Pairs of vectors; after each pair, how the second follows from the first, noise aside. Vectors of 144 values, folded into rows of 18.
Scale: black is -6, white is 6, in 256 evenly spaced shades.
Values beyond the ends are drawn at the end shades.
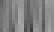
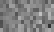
shuffled.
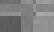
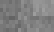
reversed, negated, shrunk.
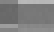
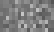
shuffled.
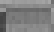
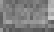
reversed, negated.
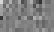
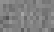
wrapped around, shrunk.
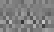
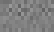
reversed, negated, shrunk.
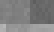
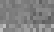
partly zeroed.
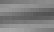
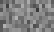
shuffled.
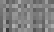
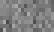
partly zeroed.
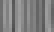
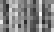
reversed, negated, scaled up.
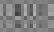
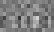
reversed, negated.
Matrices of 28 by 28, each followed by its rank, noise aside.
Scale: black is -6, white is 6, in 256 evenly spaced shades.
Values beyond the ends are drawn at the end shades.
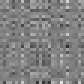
two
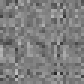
four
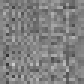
three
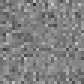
six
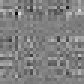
three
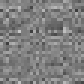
three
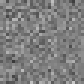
six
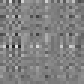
two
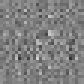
three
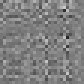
three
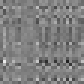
two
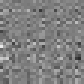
three
